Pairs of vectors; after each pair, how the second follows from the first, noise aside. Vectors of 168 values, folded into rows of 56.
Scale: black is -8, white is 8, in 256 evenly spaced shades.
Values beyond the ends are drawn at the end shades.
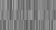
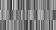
scaled up.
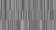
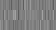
wrapped around, negated, partly zeroed.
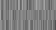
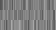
reversed.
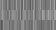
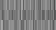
negated.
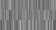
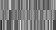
scaled up.
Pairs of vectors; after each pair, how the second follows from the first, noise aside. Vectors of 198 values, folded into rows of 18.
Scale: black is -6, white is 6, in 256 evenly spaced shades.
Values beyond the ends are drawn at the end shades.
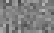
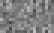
reversed, negated.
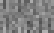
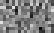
wrapped around, scaled up.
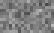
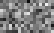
negated, scaled up.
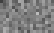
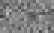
shuffled.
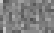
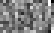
reversed, scaled up.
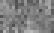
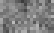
reversed, negated.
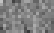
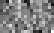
reversed, scaled up.
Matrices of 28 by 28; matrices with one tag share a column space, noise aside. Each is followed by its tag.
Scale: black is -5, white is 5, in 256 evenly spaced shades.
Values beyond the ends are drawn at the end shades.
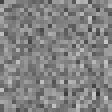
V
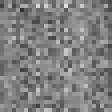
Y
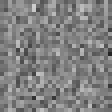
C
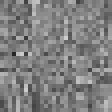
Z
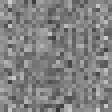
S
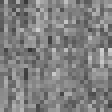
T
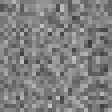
C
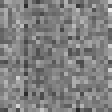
Y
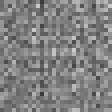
Y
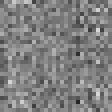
V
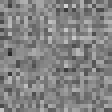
Y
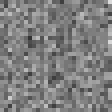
S
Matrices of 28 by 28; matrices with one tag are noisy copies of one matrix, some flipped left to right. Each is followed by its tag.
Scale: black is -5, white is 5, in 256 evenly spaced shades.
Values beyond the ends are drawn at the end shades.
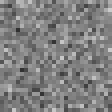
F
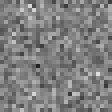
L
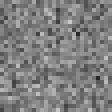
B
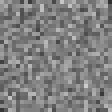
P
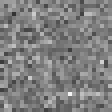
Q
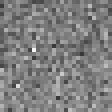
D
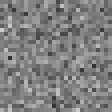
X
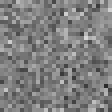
F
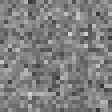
Q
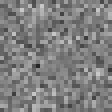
L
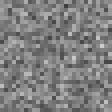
Q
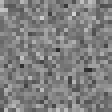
F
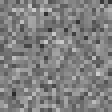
L
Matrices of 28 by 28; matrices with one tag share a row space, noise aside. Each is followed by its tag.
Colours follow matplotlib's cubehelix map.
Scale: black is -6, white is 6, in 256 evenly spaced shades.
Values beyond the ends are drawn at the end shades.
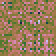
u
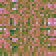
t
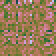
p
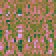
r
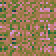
t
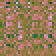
r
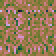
r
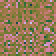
p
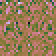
r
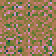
r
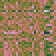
p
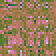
u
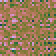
t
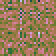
u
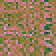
p
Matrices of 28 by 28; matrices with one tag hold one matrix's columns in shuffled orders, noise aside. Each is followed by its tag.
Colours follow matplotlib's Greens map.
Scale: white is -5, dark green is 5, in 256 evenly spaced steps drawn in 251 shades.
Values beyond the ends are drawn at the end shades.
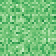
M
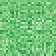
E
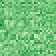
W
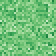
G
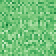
W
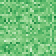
M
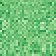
E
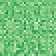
E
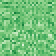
W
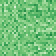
G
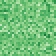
G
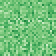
E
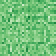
M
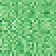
E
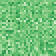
E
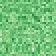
M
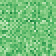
E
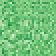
W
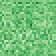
W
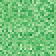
G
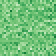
G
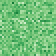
E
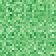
G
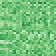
W
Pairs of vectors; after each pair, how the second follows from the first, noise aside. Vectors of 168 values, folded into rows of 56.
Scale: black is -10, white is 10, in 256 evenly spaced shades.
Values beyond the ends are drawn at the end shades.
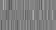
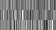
reversed, scaled up.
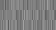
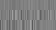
wrapped around, partly zeroed.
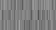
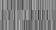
scaled up.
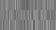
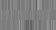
wrapped around, partly zeroed.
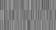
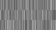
reversed, negated.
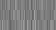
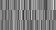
reversed, scaled up.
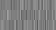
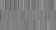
wrapped around, partly zeroed.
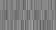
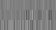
reversed, partly zeroed.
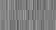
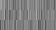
wrapped around.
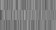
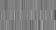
reversed, partly zeroed.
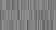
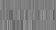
wrapped around, partly zeroed.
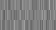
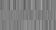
reversed, partly zeroed.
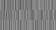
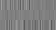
reversed, partly zeroed.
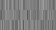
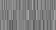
reversed, negated.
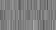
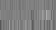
wrapped around, partly zeroed.
